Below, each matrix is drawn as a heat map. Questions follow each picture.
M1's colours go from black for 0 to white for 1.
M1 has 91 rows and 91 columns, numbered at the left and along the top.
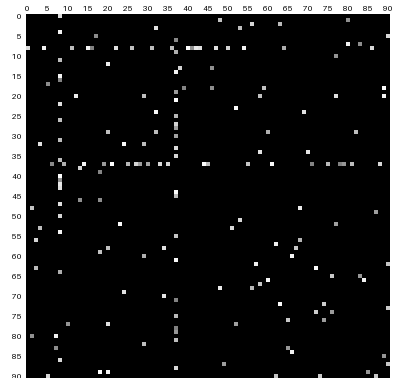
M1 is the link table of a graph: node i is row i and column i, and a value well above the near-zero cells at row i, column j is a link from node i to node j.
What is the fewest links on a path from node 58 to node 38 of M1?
6
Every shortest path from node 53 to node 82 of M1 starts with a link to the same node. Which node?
node 3
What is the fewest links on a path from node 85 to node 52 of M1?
4
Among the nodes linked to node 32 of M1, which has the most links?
node 29
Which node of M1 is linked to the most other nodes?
node 37
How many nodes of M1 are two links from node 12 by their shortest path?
4
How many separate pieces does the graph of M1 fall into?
5
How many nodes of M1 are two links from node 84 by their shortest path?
1
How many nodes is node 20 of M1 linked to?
5
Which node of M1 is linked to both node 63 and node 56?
node 2
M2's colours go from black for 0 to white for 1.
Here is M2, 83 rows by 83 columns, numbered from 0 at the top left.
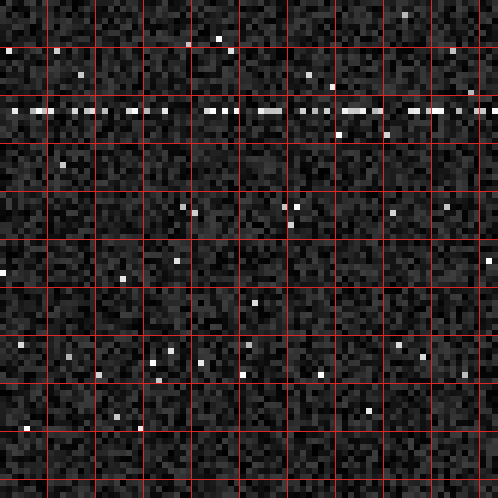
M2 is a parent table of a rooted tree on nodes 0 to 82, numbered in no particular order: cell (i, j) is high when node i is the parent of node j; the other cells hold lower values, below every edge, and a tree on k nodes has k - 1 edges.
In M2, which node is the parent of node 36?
6
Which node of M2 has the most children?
18
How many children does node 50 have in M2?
1
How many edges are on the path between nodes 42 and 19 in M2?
4
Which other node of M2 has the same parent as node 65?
32
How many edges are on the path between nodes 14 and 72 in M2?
2
